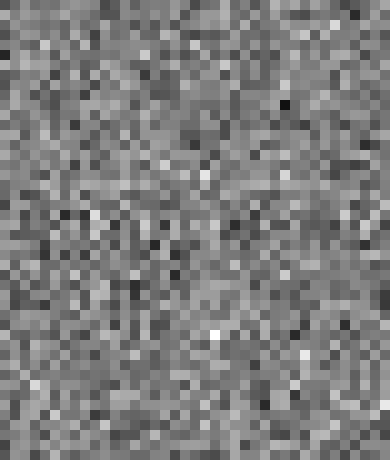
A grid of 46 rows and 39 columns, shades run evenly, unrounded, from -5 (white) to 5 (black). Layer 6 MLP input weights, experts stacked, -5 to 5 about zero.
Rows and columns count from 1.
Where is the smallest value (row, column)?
34, 22
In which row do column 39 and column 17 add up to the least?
41
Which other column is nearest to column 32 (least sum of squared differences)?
3
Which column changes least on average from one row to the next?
32
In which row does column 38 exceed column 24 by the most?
27
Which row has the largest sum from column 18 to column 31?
13
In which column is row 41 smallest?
39
